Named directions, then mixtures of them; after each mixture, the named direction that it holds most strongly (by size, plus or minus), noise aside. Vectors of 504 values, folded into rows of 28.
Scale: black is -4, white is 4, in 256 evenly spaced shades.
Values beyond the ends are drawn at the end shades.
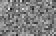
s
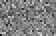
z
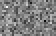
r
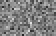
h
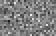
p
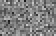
p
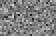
p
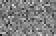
z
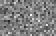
p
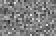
p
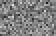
z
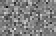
r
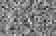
h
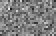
s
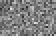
s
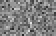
h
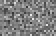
p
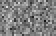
r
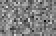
r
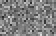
z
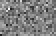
s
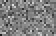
z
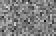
r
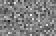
p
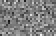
p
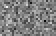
r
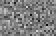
p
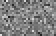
z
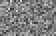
s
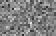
h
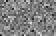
h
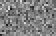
z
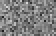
r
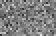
z
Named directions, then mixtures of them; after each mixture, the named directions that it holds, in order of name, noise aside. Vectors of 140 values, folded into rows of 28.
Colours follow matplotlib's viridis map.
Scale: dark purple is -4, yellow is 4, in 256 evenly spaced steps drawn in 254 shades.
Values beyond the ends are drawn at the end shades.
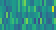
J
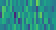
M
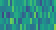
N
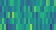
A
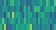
A.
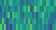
A.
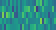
J, M, N.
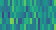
J, N.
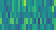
J, N.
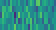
M.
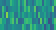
A, J, M.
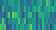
A.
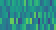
J, M, N.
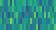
N.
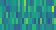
J.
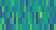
A, M, N.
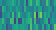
A, M, N.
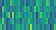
A, M.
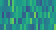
N.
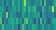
J.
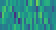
M.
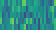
J, N.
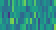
J, N.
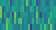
A, M.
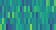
A.
